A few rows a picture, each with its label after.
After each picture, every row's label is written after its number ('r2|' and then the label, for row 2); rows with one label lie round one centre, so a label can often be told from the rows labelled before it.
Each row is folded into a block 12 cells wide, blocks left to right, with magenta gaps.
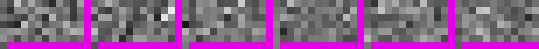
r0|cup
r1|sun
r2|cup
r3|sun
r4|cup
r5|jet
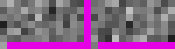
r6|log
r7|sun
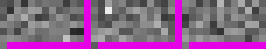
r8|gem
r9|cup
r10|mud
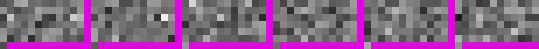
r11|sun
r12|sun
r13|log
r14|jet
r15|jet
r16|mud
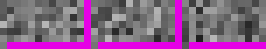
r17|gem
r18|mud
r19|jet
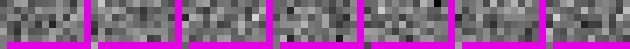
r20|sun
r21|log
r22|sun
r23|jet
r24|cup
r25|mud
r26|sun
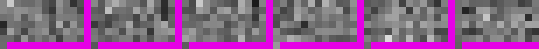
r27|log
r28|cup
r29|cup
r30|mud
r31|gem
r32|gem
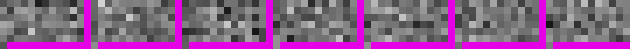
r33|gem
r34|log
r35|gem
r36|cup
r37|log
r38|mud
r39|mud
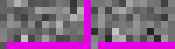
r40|sun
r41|jet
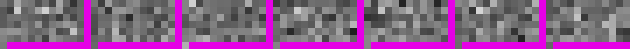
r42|cup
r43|jet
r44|log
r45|gem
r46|cup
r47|jet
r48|gem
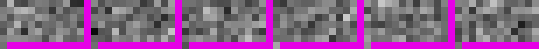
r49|log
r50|jet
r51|gem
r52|sun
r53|cup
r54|jet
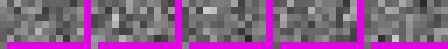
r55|jet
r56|mud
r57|jet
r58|sun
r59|jet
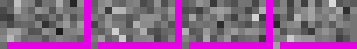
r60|cup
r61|jet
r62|sun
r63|mud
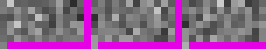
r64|log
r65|mud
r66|mud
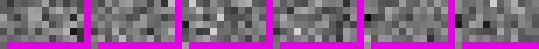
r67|gem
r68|jet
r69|log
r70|jet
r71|mud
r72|mud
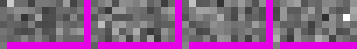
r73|log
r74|jet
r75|log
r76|sun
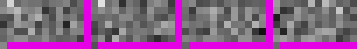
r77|log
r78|log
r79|gem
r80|mud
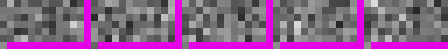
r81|log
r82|sun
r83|jet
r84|jet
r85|log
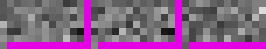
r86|gem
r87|gem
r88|sun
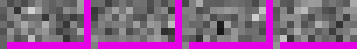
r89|jet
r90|gem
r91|sun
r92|jet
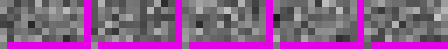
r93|mud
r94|log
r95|cup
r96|mud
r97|sun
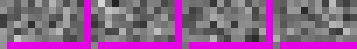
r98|mud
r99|log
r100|mud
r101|cup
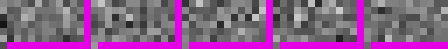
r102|mud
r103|log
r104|sun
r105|mud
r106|sun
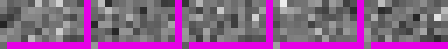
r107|mud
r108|log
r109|sun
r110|log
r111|sun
